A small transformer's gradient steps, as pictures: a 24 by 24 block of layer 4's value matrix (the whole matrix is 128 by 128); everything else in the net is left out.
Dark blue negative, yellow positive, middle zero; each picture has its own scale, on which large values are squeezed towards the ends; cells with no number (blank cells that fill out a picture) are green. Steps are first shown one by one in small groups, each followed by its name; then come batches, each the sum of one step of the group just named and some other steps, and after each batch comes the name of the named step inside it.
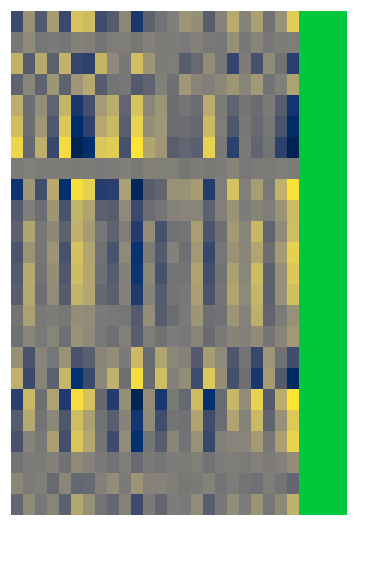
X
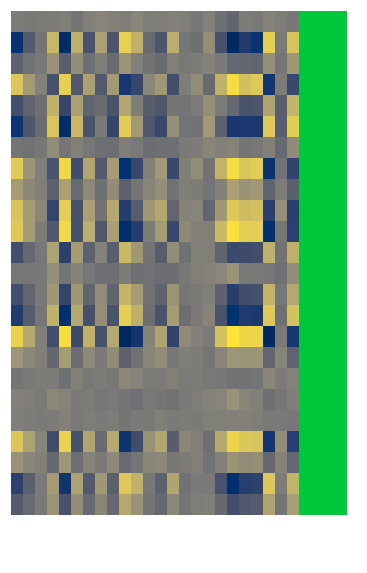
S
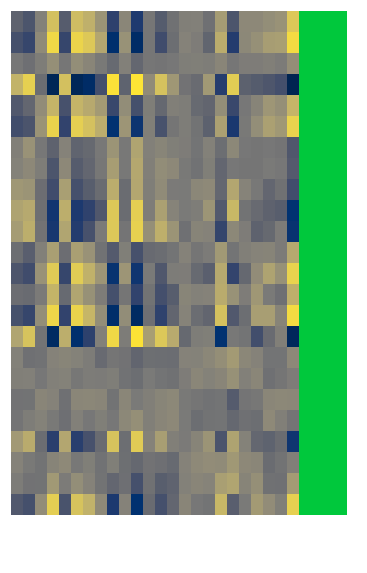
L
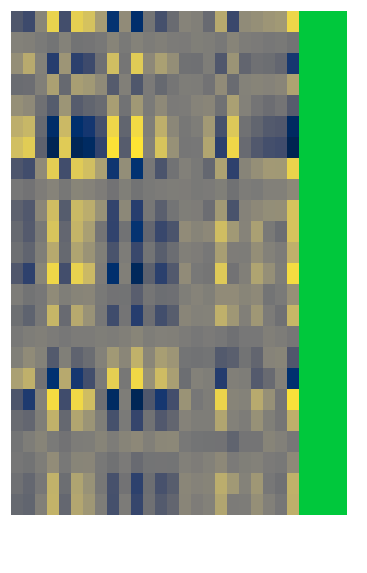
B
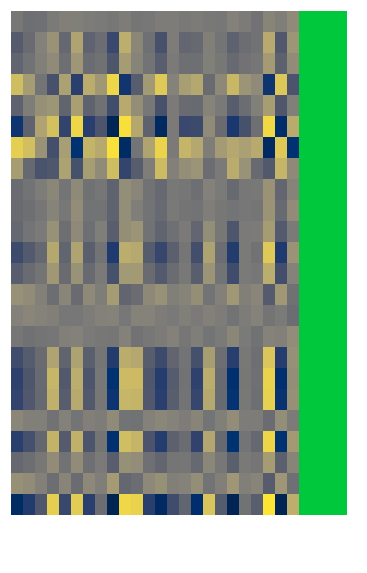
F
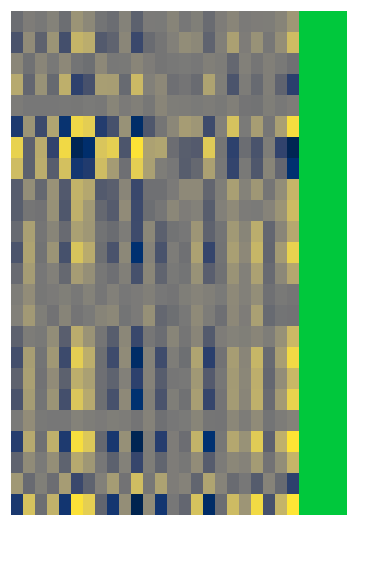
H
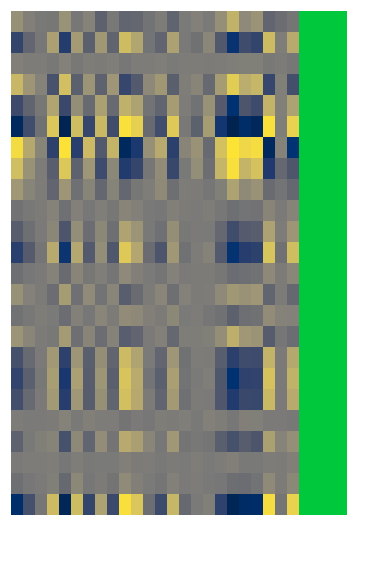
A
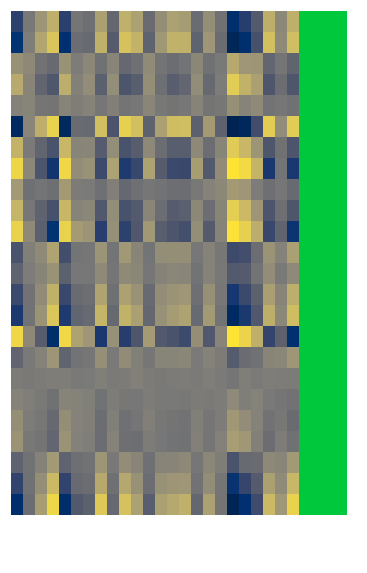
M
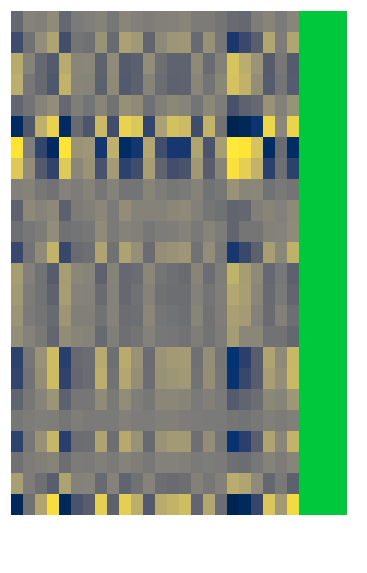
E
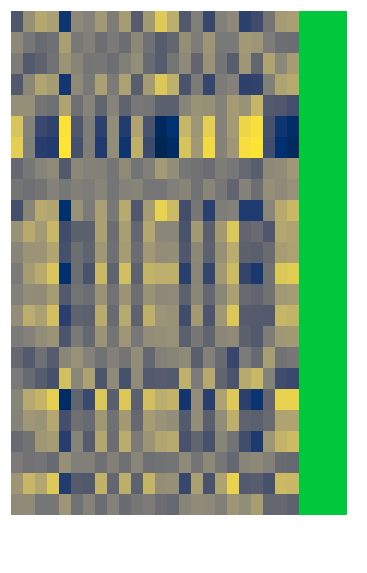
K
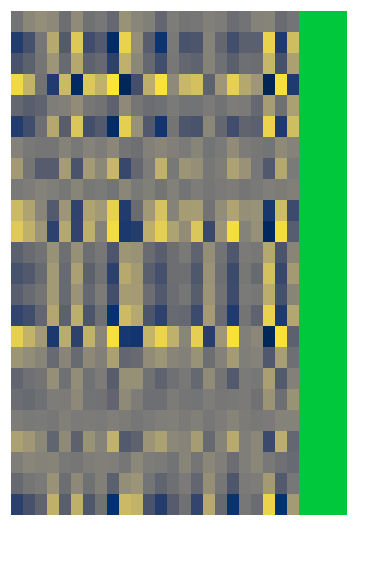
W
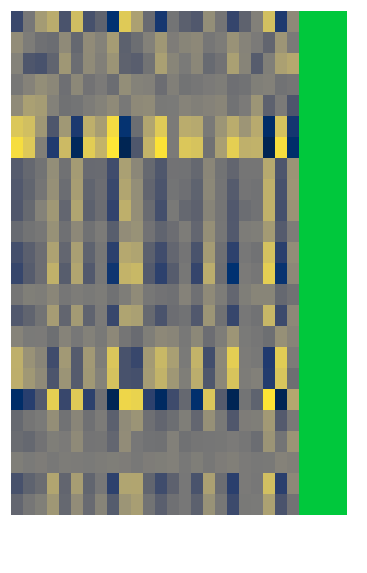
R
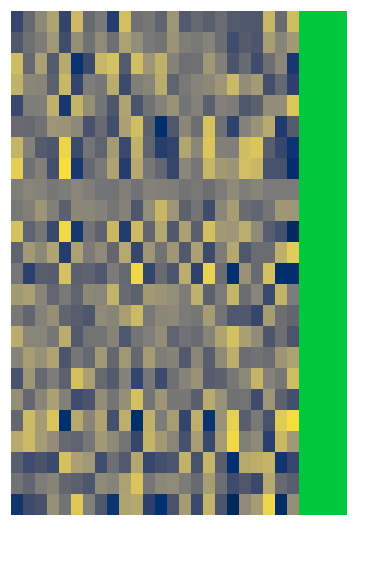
S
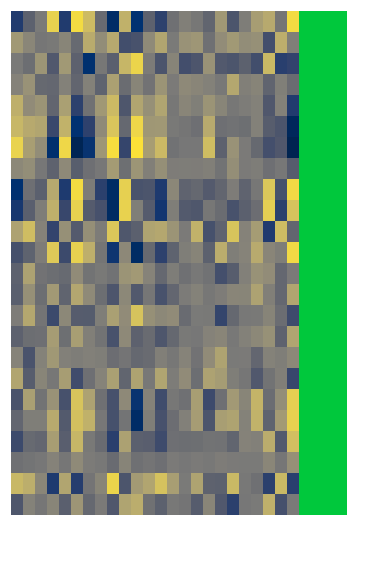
X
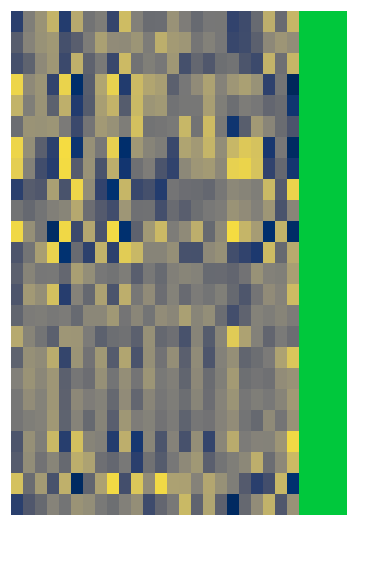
M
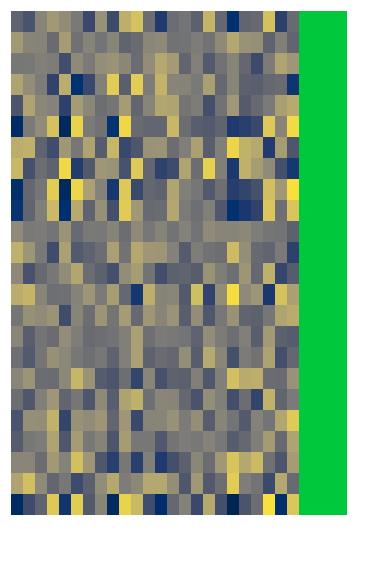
F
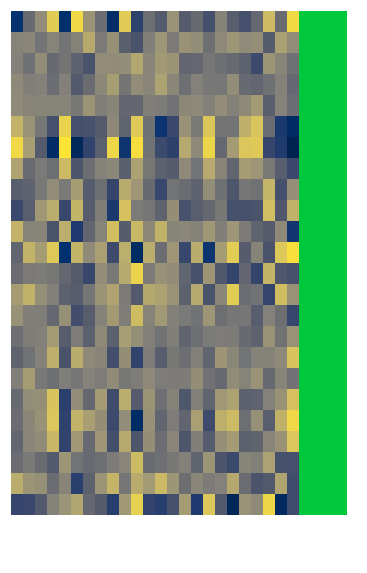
K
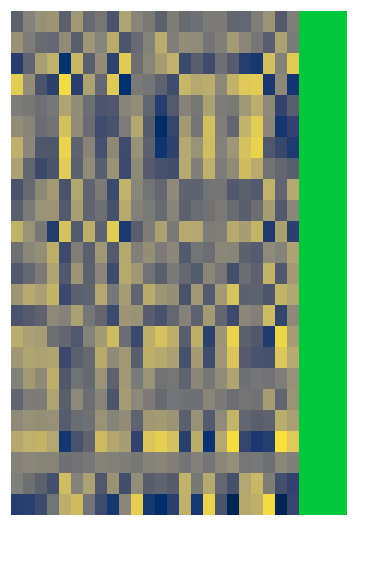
W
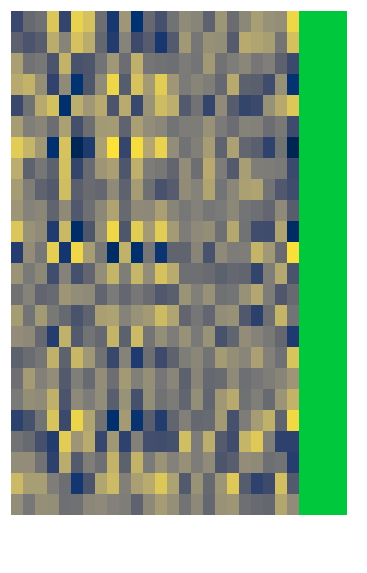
L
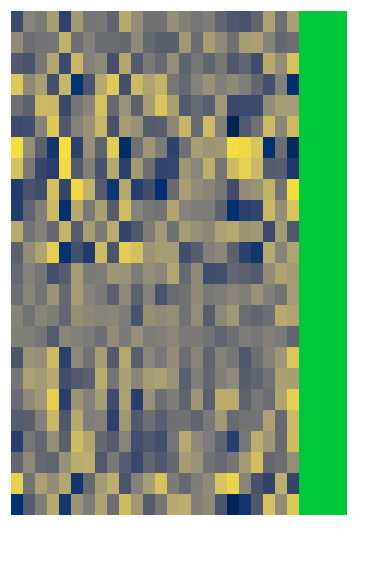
E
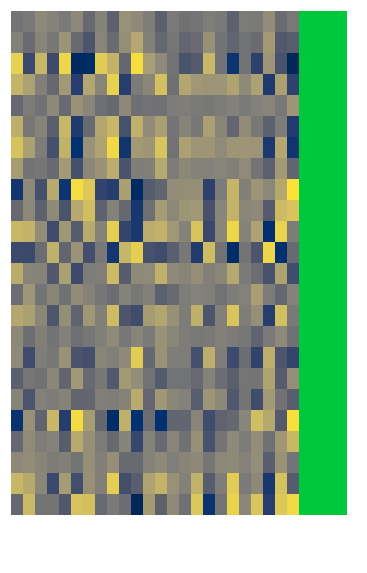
X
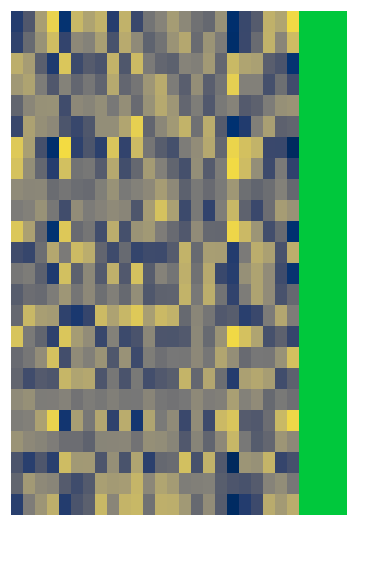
M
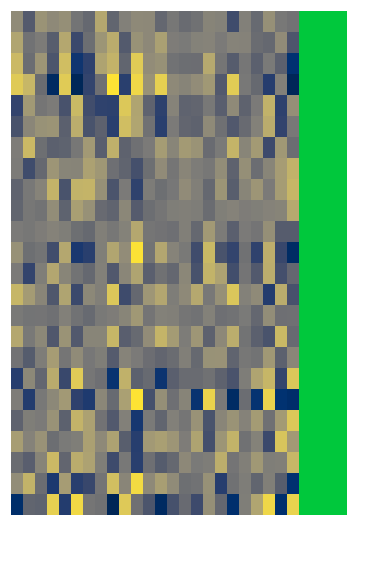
F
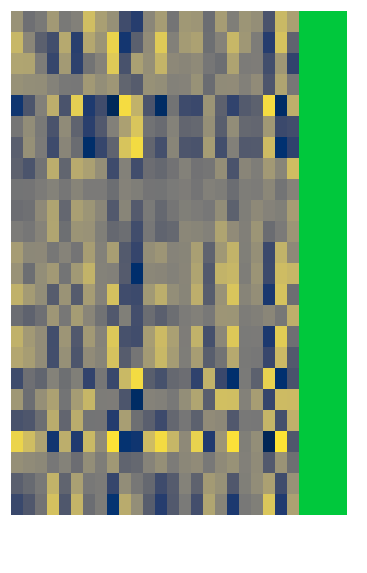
B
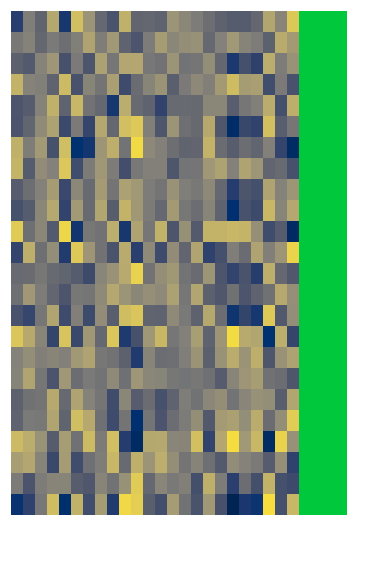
S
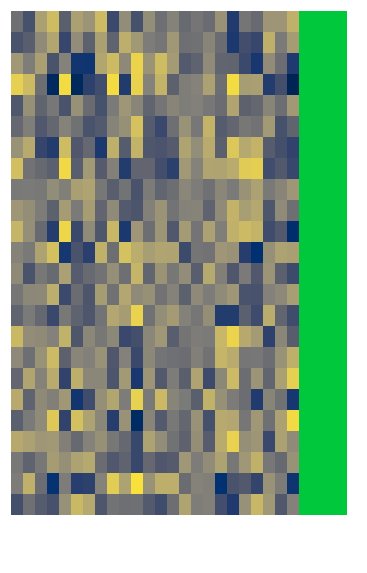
S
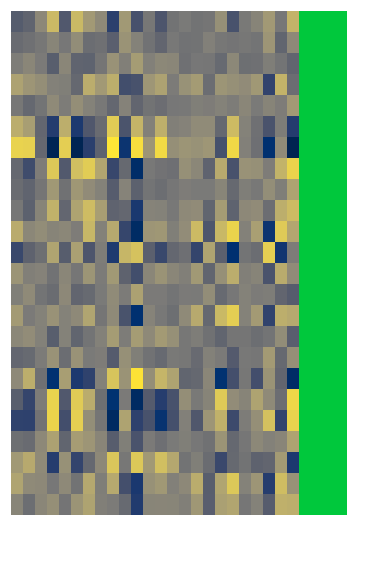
B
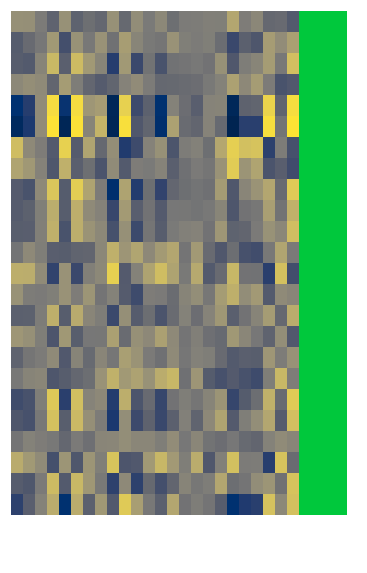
A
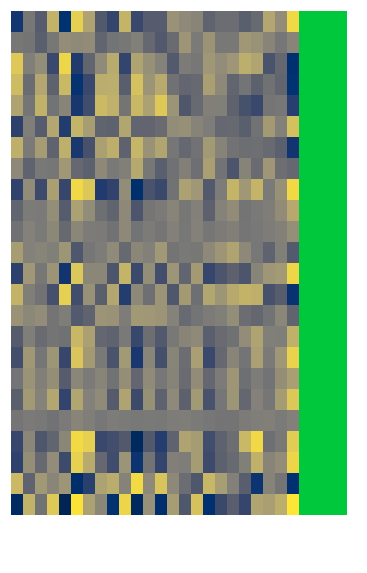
H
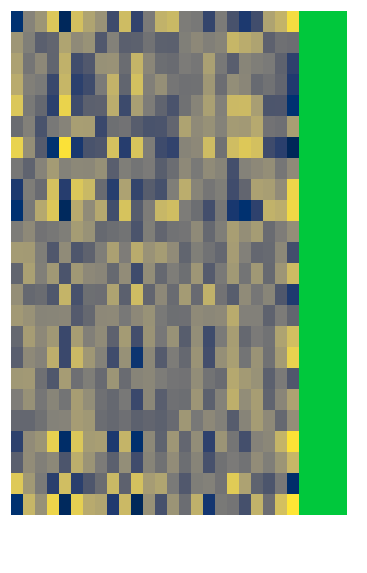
H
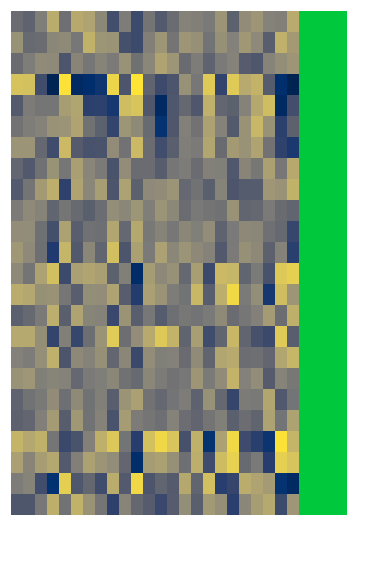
L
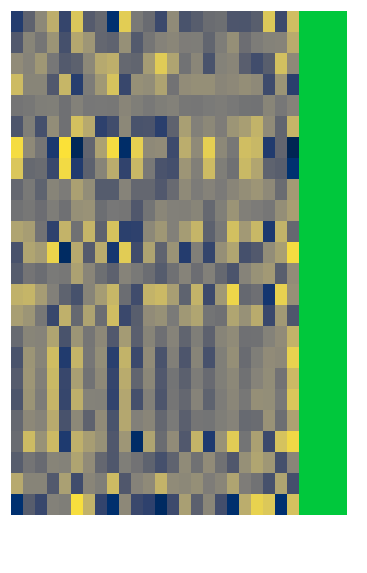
H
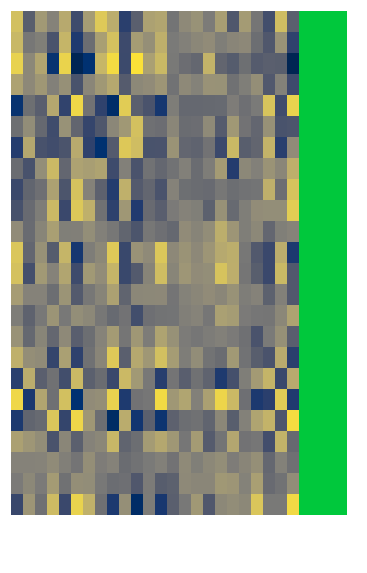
B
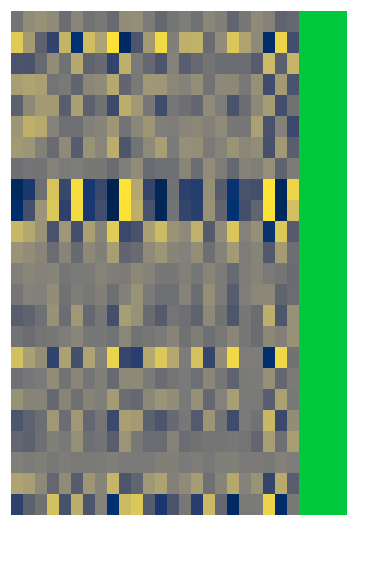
R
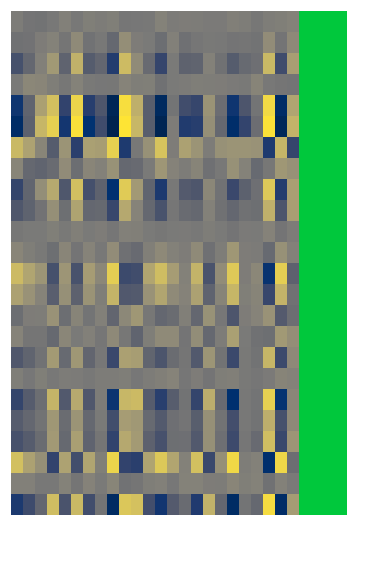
F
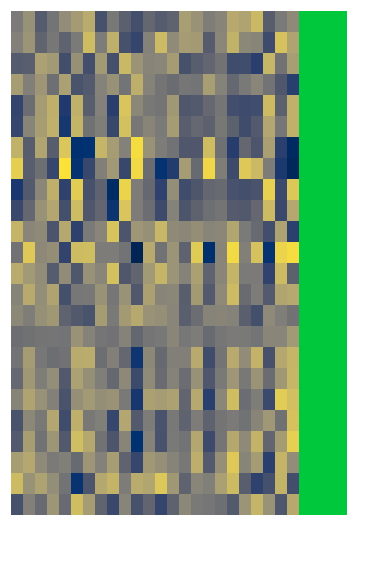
H
